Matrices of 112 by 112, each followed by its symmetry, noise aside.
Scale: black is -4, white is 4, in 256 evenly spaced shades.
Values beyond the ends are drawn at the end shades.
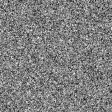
symmetric across the other diagonal.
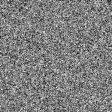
no symmetry.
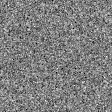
same after a half turn.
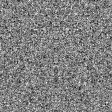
mirrored left to right.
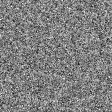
antisymmetric.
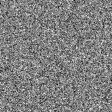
antisymmetric.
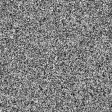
no symmetry.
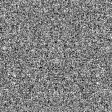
mirrored left to right.
